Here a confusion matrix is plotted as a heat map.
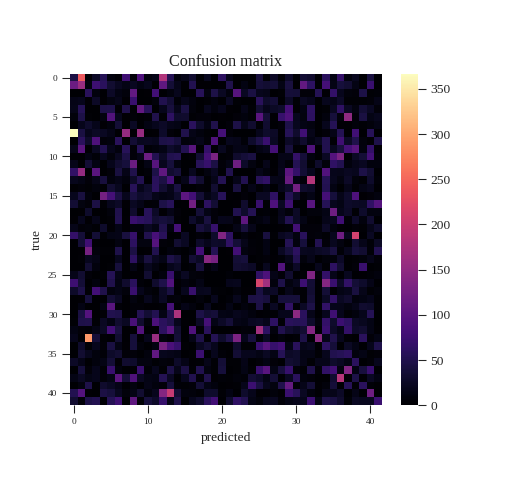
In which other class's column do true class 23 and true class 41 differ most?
18
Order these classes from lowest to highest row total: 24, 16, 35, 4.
24, 35, 4, 16
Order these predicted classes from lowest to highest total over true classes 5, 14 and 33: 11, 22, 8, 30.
8, 30, 22, 11
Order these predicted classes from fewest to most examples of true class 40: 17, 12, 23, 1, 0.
17, 23, 0, 1, 12
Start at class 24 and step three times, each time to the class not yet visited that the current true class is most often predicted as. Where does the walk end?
11
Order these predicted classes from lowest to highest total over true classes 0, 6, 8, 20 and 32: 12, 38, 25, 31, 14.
14, 31, 25, 38, 12
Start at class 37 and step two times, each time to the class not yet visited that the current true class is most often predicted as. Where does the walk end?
25
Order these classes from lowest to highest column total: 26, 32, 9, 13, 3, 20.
20, 3, 9, 26, 32, 13
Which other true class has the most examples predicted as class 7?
0
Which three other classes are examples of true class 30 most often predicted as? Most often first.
14, 2, 35
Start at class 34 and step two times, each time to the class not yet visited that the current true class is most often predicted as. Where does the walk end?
1
